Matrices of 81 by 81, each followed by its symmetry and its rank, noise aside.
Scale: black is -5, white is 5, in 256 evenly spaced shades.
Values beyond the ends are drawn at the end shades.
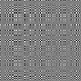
symmetric, rank one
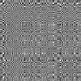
symmetric, rank three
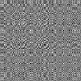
symmetric, rank three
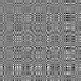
antisymmetric, rank two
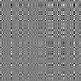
no symmetry, rank one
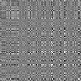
symmetric, rank two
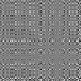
antisymmetric, rank two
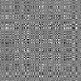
no symmetry, rank three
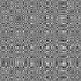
symmetric, rank three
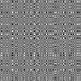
no symmetry, rank two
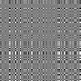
no symmetry, rank one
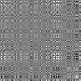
symmetric, rank two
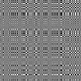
no symmetry, rank one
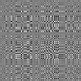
antisymmetric, rank two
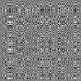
no symmetry, rank three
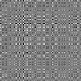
symmetric, rank two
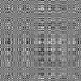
antisymmetric, rank two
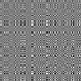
no symmetry, rank two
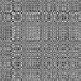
symmetric, rank three
